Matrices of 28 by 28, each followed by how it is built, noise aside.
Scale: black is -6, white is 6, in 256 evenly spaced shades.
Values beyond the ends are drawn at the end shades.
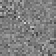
block diagonal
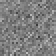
Hankel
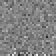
uneven rows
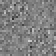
block diagonal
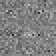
uneven rows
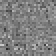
uneven rows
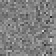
uneven columns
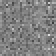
low rank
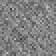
Toeplitz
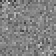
block diagonal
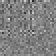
low rank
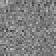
low rank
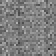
repeating rows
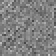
Hankel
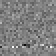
uneven rows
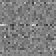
uneven rows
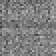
blocks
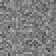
repeating rows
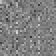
uneven columns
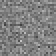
repeating rows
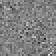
block diagonal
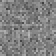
blocks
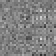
low rank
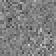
block diagonal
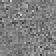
block diagonal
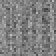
blocks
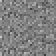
repeating rows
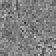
block diagonal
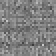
blocks
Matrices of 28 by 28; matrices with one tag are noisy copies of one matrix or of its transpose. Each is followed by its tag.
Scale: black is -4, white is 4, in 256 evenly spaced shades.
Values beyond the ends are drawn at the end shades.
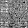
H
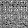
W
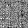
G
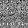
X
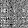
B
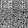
H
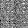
X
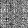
B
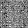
W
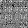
W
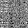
H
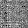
W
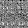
X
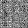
W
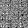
G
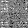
H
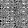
X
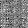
B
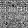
W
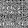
X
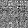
B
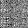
B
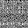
X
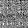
X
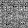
W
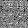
B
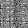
X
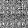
X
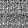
X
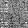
H
